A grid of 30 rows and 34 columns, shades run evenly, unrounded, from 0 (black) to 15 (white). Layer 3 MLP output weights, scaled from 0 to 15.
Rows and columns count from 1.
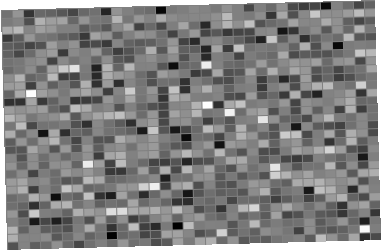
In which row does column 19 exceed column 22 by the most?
8
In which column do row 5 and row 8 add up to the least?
9
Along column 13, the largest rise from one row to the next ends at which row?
17
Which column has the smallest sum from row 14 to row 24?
15
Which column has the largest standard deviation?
33
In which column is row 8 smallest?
16
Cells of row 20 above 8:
9
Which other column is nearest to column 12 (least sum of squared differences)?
23
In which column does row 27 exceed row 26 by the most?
18
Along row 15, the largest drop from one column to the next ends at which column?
3
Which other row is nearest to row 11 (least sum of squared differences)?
22
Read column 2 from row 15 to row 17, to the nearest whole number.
11 6 9
